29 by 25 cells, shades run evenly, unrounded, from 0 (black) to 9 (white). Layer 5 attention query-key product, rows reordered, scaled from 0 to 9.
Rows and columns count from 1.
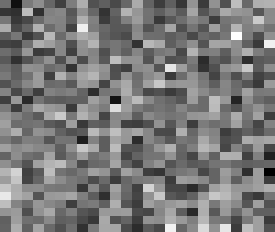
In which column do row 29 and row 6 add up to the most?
21
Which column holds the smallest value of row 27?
18
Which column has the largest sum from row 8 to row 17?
9
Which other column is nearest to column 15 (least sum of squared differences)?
14
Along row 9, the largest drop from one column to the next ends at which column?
24
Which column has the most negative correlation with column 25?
2
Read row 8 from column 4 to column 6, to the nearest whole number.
4 5 3
